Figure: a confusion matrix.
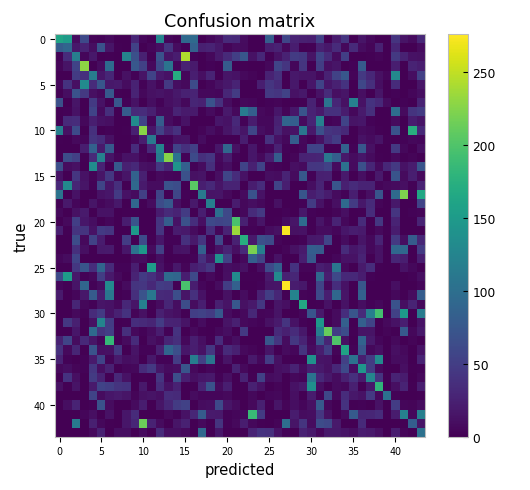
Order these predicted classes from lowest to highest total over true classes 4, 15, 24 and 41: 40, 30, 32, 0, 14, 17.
0, 32, 30, 17, 14, 40
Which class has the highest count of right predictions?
27
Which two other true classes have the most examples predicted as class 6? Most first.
33, 27
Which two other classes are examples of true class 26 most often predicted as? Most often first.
1, 21
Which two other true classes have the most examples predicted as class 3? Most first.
5, 27
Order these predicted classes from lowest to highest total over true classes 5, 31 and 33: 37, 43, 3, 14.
43, 14, 37, 3
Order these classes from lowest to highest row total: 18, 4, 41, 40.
40, 18, 41, 4
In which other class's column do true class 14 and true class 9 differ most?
4
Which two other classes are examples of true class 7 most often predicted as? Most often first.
35, 32
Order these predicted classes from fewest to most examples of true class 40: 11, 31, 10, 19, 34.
11, 10, 34, 19, 31
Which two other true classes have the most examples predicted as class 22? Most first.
8, 2
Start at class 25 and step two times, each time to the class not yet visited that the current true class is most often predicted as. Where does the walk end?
28
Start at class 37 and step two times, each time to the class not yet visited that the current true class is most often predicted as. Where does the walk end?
38
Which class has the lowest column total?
39
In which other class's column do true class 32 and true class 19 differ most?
31
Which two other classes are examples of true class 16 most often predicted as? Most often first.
1, 9
